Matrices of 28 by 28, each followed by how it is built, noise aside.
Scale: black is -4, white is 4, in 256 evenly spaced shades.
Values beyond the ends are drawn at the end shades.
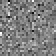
uneven columns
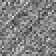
Hankel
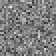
noise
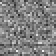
repeating columns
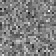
noise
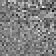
upper triangular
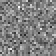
noise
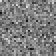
noise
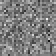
repeating columns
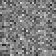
repeating rows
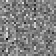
uneven columns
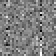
uneven columns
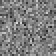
noise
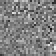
upper triangular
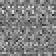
repeating columns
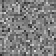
noise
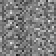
repeating rows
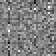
uneven columns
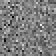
uneven columns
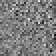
upper triangular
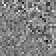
upper triangular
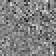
upper triangular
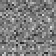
repeating columns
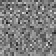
repeating columns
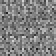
repeating columns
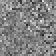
upper triangular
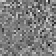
upper triangular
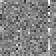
uneven columns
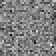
repeating rows
